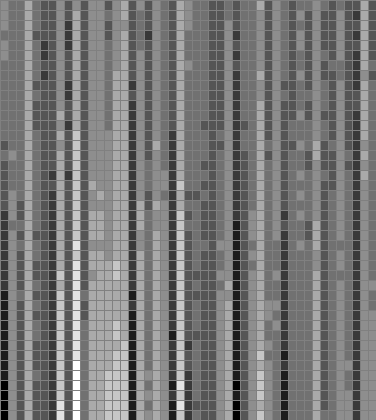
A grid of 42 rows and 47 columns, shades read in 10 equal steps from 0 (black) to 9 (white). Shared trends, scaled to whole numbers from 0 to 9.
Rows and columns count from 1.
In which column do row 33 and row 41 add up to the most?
10
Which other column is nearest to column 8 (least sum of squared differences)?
15
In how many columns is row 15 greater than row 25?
8
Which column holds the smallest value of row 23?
30
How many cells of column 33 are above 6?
5
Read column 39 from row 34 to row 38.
4 4 4 4 4
